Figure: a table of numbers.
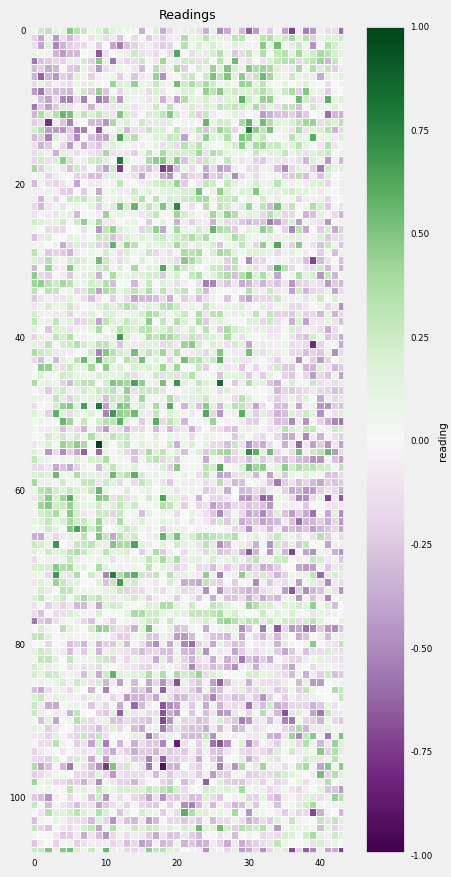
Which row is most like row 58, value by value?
67
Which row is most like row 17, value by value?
40
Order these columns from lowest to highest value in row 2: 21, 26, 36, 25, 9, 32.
9, 36, 26, 25, 21, 32
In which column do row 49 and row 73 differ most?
24
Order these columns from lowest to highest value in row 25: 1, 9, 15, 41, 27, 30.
41, 30, 27, 15, 1, 9
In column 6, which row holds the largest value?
65
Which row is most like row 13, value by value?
55
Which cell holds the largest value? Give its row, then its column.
54, 9
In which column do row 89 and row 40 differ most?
12
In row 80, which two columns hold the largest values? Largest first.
39, 43
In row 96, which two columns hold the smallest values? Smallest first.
18, 10
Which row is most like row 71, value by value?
50
